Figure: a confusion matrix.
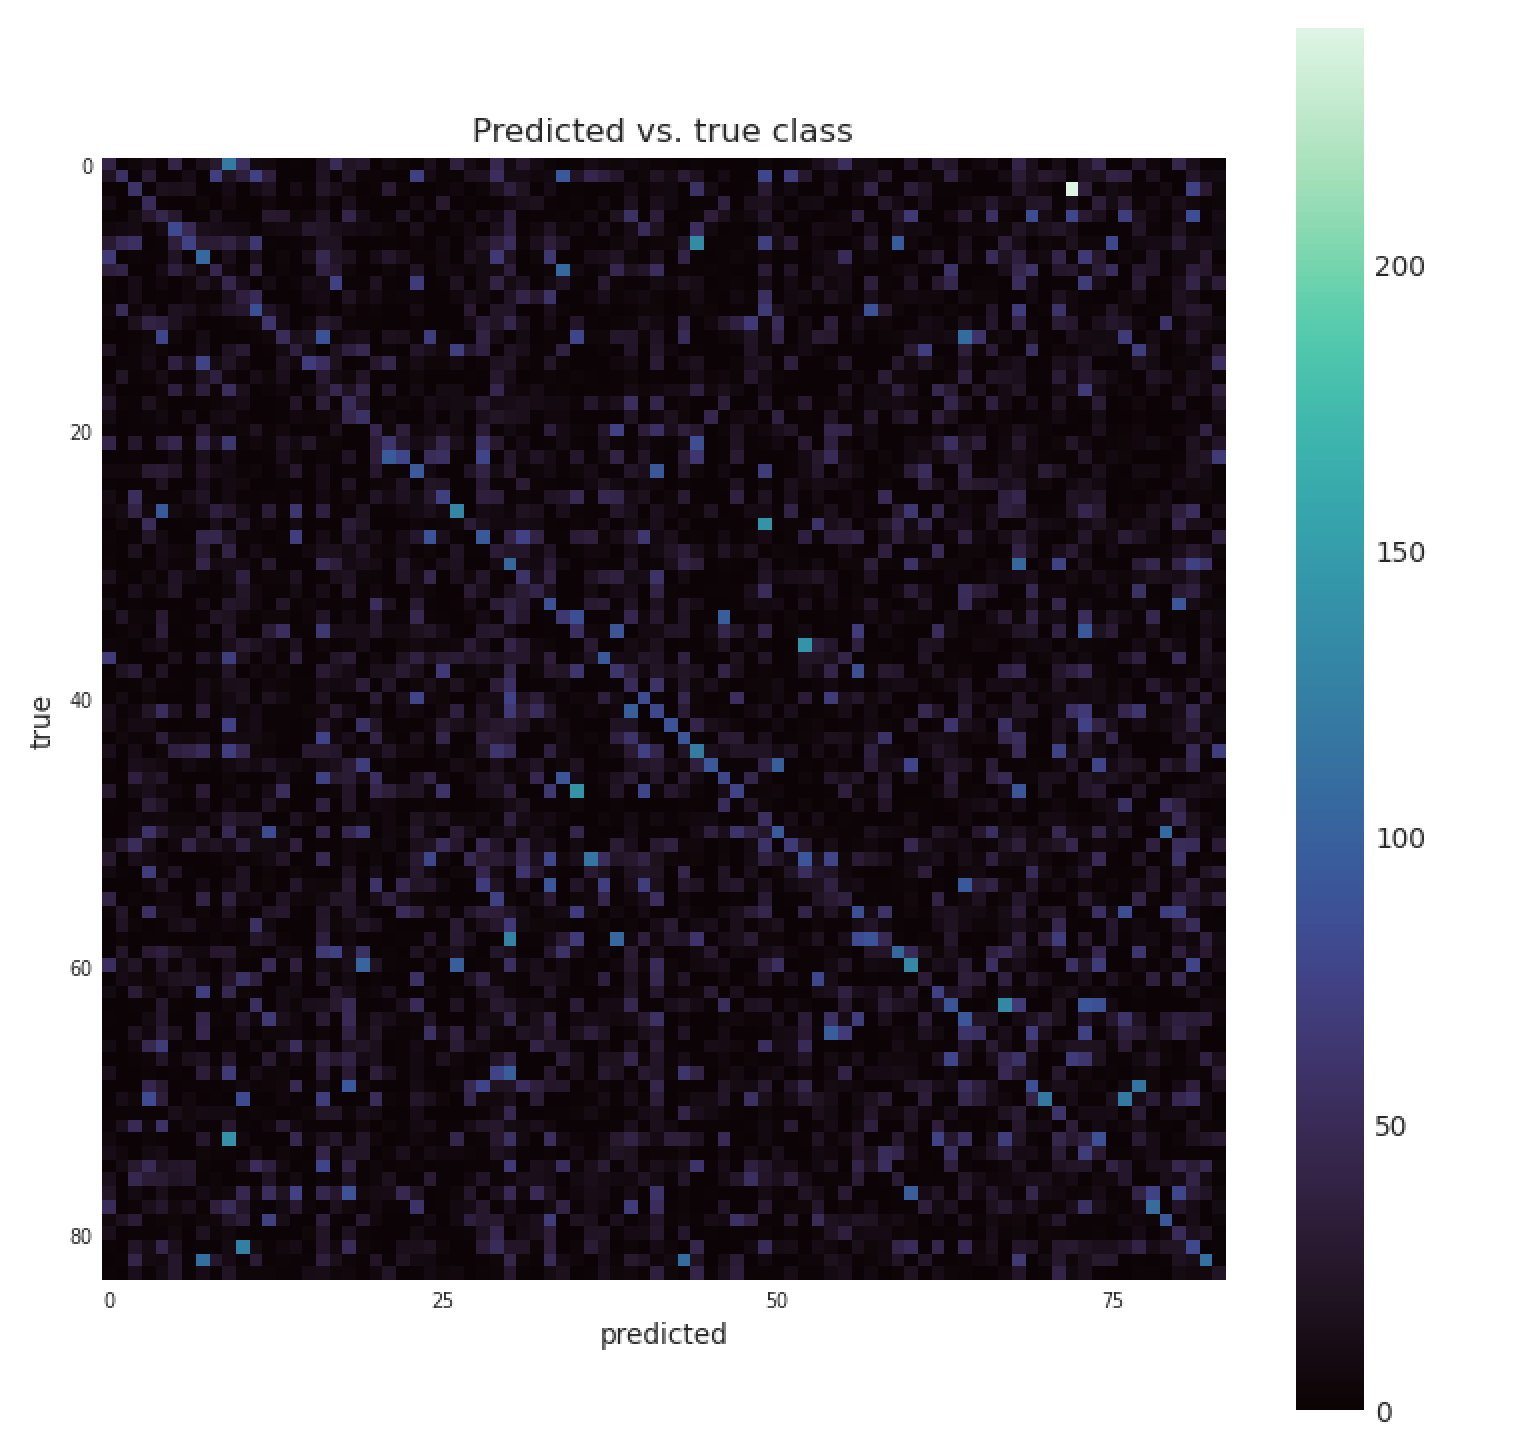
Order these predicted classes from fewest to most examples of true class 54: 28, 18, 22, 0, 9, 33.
0, 9, 18, 22, 28, 33
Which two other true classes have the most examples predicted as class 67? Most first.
63, 73
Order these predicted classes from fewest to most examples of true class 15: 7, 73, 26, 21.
26, 73, 21, 7
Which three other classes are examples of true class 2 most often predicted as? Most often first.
72, 81, 44
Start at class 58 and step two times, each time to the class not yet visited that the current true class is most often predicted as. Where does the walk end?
68
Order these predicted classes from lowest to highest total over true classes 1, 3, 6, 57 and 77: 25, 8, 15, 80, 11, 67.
15, 25, 67, 8, 80, 11
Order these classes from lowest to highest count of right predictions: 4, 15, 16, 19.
16, 4, 19, 15
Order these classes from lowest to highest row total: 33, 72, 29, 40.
72, 29, 33, 40
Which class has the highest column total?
30
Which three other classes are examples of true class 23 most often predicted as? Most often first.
41, 49, 61
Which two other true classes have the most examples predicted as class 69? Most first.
4, 65
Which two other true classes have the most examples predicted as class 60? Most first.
77, 45
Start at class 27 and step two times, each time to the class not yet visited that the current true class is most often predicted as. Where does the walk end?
80
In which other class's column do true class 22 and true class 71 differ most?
21
